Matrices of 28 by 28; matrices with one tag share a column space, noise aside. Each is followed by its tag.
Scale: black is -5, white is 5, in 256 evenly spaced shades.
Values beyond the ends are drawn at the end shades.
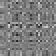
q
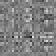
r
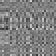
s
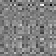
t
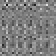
t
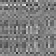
t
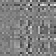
t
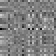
s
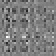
r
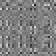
t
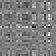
q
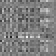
r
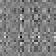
r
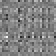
r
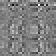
t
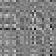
s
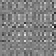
q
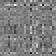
t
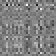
t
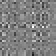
q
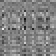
s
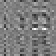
s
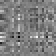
r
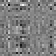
t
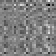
t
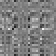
s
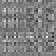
r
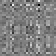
t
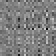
s
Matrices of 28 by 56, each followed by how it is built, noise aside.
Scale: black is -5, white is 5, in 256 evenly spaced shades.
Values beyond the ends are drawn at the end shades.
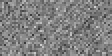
Hankel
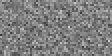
repeating columns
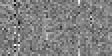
uneven columns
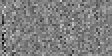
uneven columns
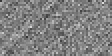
Hankel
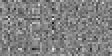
low rank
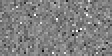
sparse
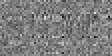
low rank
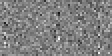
uneven columns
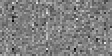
uneven columns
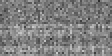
blocks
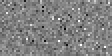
sparse
